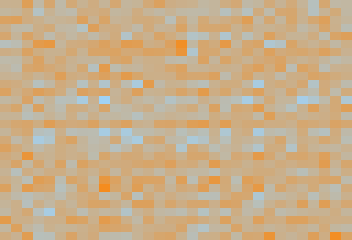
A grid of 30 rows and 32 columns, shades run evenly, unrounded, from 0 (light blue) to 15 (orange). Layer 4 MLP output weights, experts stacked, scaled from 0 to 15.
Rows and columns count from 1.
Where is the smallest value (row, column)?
13, 10
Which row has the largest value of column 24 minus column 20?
24
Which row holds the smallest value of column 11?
19
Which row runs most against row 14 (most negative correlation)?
1
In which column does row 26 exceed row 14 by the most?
21
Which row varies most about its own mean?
6
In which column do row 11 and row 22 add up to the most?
14
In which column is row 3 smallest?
16
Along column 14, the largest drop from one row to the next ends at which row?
12
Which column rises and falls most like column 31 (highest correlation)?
25
